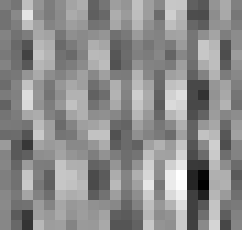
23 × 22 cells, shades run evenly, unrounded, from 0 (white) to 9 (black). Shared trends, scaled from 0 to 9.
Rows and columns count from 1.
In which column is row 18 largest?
19
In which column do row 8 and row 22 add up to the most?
18
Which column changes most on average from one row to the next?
3
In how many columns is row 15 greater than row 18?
12
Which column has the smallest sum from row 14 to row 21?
17
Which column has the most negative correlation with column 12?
20
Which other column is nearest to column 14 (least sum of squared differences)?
6
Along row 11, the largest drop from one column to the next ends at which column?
16
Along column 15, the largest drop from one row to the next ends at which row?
15
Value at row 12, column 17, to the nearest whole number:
2
